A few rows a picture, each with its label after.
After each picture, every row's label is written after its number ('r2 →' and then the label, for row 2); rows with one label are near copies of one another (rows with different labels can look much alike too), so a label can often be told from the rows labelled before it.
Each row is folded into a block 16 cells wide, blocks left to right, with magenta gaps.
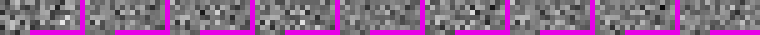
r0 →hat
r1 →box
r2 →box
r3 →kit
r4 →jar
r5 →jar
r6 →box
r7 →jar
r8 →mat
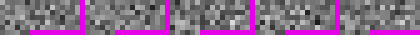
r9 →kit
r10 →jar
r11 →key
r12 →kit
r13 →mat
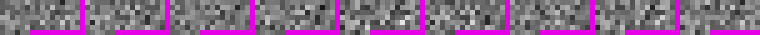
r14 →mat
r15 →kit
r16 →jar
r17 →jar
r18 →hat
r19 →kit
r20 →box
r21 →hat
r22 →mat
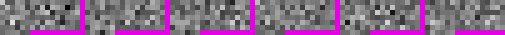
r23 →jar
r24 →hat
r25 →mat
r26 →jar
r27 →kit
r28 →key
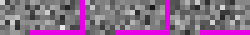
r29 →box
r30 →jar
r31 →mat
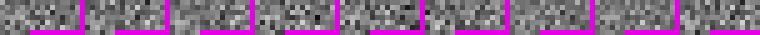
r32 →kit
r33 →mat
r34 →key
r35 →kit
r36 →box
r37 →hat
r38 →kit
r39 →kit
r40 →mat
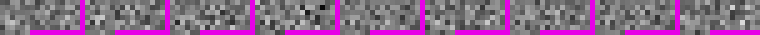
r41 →key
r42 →box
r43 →kit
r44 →jar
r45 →box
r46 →hat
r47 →kit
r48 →box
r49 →mat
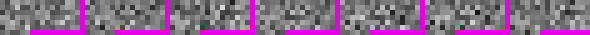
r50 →hat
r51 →jar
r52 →mat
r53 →kit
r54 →kit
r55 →kit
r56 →mat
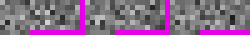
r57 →kit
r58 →box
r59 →kit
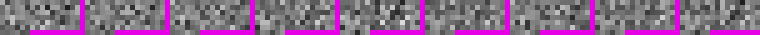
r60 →jar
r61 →jar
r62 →box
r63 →key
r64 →mat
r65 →mat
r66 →box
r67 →hat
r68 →mat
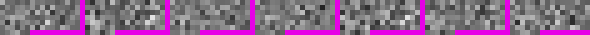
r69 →kit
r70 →key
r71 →box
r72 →jar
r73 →hat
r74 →mat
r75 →kit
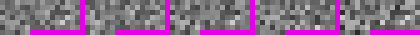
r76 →hat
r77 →key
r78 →hat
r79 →kit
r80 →hat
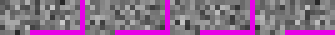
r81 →mat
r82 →box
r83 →box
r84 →mat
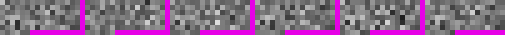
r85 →box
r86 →mat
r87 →kit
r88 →box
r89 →kit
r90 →box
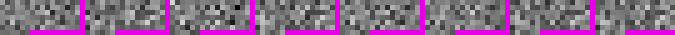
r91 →jar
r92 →hat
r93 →jar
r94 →key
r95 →jar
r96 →box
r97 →key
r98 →key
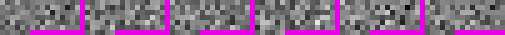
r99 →jar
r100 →hat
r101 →kit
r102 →key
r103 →jar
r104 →jar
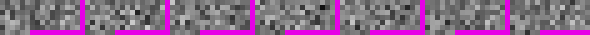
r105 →key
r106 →kit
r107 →box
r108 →jar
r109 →jar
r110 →key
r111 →mat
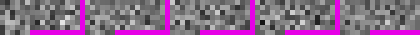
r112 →key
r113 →kit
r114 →box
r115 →kit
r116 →kit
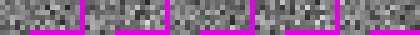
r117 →jar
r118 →mat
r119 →kit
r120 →mat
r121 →box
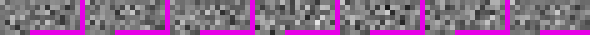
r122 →jar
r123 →box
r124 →kit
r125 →mat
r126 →jar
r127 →hat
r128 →box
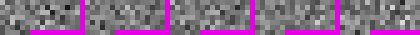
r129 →jar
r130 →box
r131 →jar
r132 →mat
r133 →mat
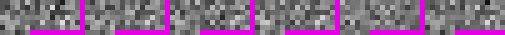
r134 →mat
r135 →hat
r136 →key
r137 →key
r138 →box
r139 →mat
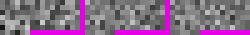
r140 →hat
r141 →box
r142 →kit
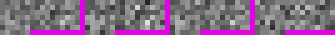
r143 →key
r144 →mat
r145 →key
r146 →box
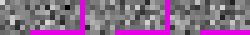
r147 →jar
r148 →mat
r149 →mat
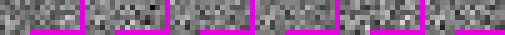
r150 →key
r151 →jar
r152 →box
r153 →box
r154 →hat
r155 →box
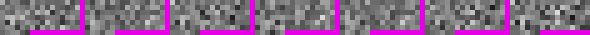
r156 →kit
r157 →key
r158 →box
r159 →hat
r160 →key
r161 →jar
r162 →box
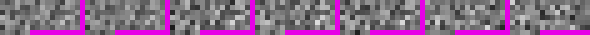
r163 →hat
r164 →hat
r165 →hat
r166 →key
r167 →hat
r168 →box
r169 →box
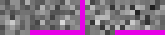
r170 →key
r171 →jar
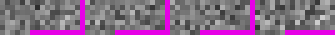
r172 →key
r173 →box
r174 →jar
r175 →hat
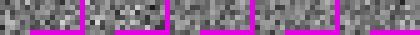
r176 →key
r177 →box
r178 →hat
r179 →hat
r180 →mat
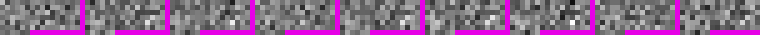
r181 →jar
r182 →key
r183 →mat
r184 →jar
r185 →key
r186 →key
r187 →mat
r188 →kit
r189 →hat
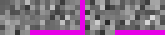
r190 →mat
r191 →hat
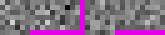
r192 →jar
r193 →hat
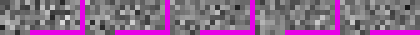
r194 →mat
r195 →kit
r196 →jar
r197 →key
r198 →jar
